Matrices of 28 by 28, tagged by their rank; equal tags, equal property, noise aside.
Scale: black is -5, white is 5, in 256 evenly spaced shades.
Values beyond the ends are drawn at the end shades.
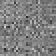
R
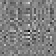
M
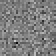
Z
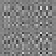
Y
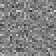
Z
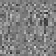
R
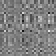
M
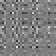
Y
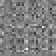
R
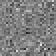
Z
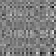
Y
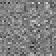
Z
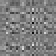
Y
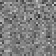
Z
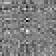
R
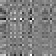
Y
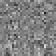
R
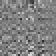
M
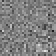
Z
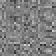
R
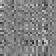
M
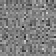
Z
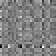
Y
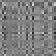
Y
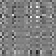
Y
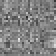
R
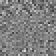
Z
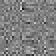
R
